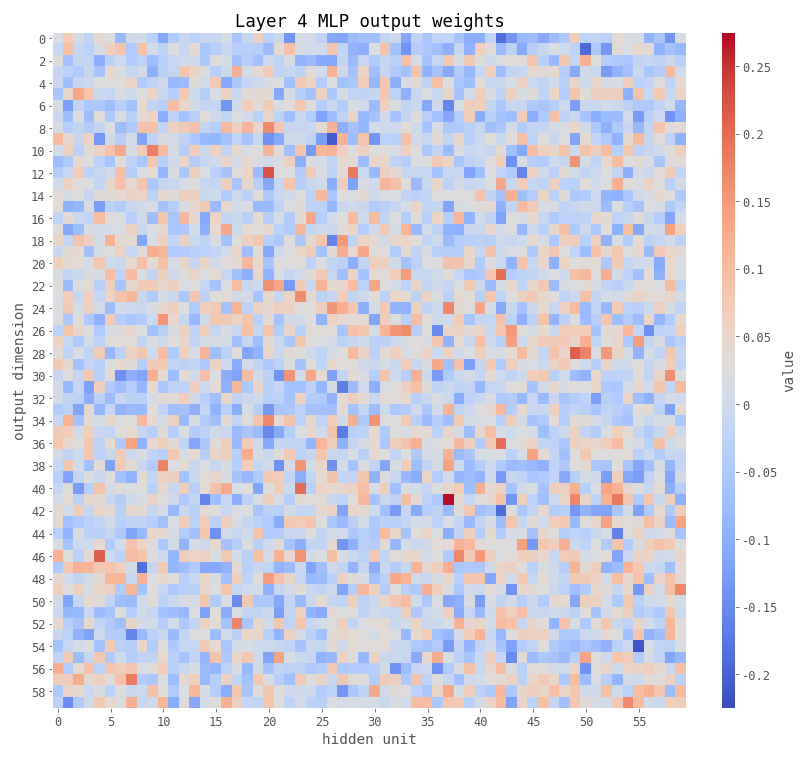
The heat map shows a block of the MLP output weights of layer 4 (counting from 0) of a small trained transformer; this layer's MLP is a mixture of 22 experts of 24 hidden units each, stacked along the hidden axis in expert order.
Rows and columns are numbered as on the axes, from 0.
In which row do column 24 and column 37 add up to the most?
41
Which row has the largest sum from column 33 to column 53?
28
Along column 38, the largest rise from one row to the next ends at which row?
52
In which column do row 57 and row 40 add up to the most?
23
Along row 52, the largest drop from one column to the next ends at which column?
18
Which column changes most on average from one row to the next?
37
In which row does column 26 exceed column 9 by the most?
3
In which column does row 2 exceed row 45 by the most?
45
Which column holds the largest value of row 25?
10
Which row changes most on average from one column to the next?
30
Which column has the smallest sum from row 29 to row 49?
27
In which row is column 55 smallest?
54
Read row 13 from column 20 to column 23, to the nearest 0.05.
-0.1 0 0.1 -0.05
